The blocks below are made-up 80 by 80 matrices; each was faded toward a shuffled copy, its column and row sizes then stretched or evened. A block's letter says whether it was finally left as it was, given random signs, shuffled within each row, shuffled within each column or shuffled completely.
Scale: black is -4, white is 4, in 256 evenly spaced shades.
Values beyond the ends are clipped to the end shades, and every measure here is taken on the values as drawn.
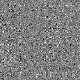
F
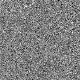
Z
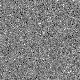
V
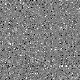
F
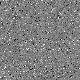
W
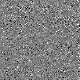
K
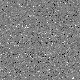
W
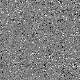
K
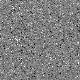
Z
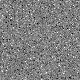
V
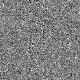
Z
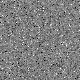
V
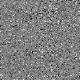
K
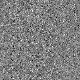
Z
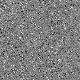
Z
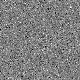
V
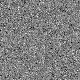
V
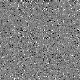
F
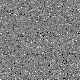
W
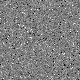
V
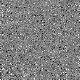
K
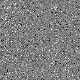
F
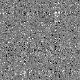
F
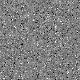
Z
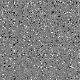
K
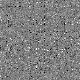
K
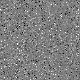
Z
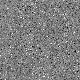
V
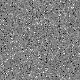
Z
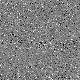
W
